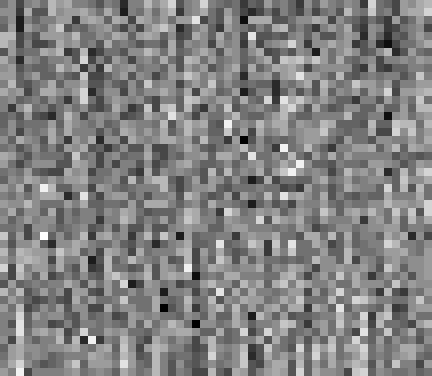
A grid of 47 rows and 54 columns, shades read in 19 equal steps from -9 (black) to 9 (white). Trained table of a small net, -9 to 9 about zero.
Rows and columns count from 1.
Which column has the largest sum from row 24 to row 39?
24
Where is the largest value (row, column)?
30, 6
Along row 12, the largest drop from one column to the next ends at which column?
12
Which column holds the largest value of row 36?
16
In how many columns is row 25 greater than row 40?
29
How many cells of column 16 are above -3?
37
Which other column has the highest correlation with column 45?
27
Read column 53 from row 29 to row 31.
0 1 -1
